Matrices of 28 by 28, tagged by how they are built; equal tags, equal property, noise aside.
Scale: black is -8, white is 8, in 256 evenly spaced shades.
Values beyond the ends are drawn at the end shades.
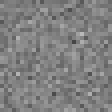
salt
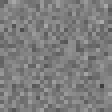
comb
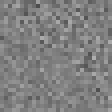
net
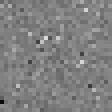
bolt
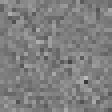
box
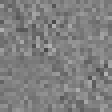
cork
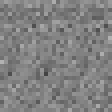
comb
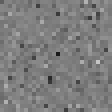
bolt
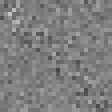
box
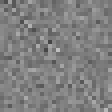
box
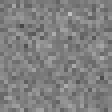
comb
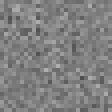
cork
